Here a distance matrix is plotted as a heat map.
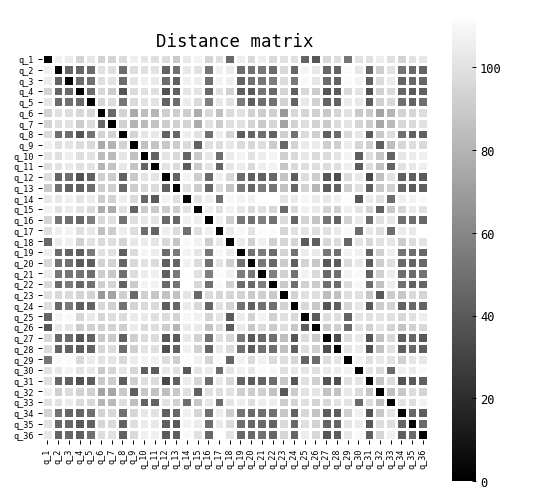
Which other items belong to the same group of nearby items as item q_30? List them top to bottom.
q_10, q_11, q_14, q_17, q_33
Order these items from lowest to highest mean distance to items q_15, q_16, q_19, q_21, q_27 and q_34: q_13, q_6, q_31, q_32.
q_31, q_13, q_32, q_6
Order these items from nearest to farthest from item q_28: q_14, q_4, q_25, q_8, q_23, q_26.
q_4, q_8, q_23, q_26, q_25, q_14
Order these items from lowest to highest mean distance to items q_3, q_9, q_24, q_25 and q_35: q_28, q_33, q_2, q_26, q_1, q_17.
q_28, q_2, q_26, q_1, q_33, q_17
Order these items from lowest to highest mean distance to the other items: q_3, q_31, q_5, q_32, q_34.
q_31, q_34, q_5, q_3, q_32
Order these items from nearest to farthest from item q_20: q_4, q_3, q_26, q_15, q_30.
q_4, q_3, q_26, q_15, q_30
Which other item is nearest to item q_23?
q_32
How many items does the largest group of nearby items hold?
19
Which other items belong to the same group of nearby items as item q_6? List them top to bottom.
q_7
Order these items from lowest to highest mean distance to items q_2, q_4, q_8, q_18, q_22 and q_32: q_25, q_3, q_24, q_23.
q_24, q_3, q_23, q_25
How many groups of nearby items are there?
5
